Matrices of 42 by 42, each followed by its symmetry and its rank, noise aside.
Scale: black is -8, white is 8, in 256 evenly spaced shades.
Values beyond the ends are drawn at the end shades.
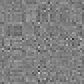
antisymmetric, rank four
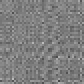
symmetric, rank three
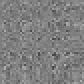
symmetric, rank four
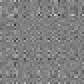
no symmetry, rank four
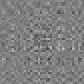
no symmetry, rank three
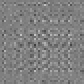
no symmetry, rank two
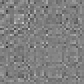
symmetric, rank four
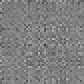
symmetric, rank four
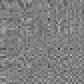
no symmetry, rank four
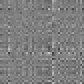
no symmetry, rank two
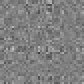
no symmetry, rank four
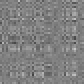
no symmetry, rank three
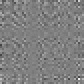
no symmetry, rank three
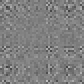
symmetric, rank two
